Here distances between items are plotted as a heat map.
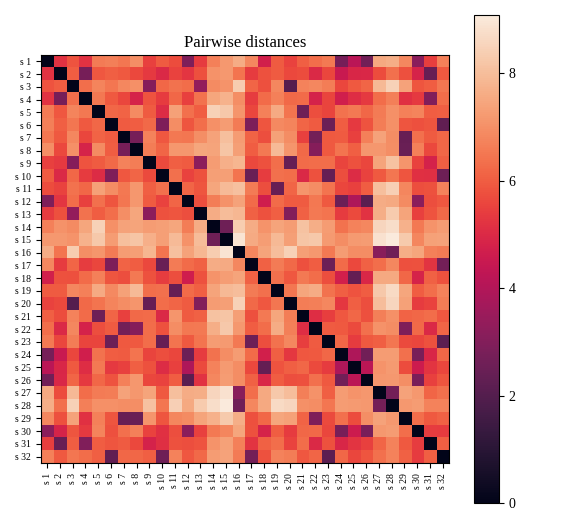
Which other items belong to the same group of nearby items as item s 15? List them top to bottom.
s 14
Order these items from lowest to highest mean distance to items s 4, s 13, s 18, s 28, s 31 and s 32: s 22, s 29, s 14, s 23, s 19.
s 23, s 22, s 29, s 19, s 14
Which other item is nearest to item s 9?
s 20
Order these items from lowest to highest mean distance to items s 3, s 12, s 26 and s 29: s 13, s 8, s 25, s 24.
s 24, s 25, s 13, s 8
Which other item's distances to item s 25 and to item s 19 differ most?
s 18
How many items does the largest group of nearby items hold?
5
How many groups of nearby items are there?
10
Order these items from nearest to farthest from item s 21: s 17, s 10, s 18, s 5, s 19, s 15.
s 5, s 10, s 17, s 18, s 19, s 15
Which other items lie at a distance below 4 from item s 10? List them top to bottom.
s 6, s 17, s 23, s 32
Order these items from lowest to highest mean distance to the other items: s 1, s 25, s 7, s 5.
s 25, s 1, s 7, s 5
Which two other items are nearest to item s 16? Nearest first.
s 28, s 27
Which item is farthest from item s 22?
s 15
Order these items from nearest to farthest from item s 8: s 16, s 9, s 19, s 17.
s 17, s 9, s 16, s 19
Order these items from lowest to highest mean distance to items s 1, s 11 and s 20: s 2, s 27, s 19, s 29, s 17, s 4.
s 19, s 2, s 4, s 17, s 29, s 27
